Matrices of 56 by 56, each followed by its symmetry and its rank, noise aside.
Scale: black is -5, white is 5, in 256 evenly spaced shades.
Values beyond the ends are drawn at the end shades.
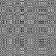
no symmetry, rank two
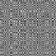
no symmetry, rank two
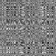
no symmetry, rank three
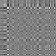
symmetric, rank one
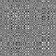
symmetric, rank two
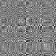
symmetric, rank three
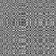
symmetric, rank two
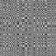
antisymmetric, rank two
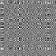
no symmetry, rank two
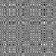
no symmetry, rank two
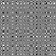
no symmetry, rank two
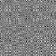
no symmetry, rank three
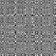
symmetric, rank two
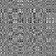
no symmetry, rank three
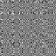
no symmetry, rank three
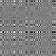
no symmetry, rank one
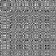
symmetric, rank two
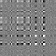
symmetric, rank one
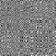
symmetric, rank three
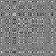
symmetric, rank two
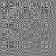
symmetric, rank three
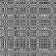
no symmetry, rank two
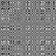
symmetric, rank two
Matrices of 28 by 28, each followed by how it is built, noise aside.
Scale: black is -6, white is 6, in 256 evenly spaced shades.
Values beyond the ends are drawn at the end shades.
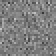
low rank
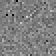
sparse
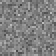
noise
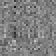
low rank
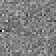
uneven rows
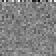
uneven rows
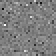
sparse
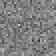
noise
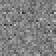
uneven rows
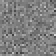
low rank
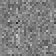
uneven columns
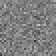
low rank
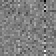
uneven columns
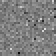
sparse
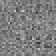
low rank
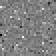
sparse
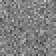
low rank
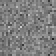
low rank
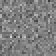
low rank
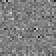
uneven rows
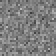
noise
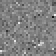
sparse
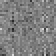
low rank
